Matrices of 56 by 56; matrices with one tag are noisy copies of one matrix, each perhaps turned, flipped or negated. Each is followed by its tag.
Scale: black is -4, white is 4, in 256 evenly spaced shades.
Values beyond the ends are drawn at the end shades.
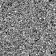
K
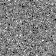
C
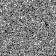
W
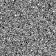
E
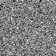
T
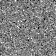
T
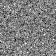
E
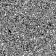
W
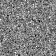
C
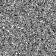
E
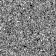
W
